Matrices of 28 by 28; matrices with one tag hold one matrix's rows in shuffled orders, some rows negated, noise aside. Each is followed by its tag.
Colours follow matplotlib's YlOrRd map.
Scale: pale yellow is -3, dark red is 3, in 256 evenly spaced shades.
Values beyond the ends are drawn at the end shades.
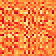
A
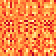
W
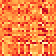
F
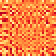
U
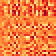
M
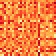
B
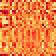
U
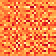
M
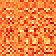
W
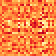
F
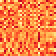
B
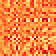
M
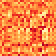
F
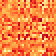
F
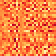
M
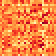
F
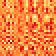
W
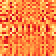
U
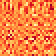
W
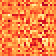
F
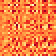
M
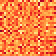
B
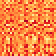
W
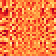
U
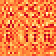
W
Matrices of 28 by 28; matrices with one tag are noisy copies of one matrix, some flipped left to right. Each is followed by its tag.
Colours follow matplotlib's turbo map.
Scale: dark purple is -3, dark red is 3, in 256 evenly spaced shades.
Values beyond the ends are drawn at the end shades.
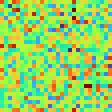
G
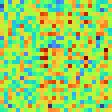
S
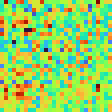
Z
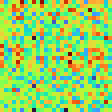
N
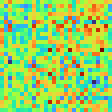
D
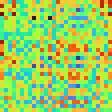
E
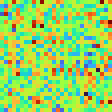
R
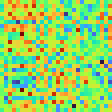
D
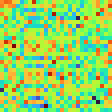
E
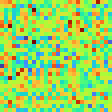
R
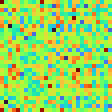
G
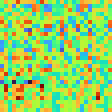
Z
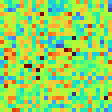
S
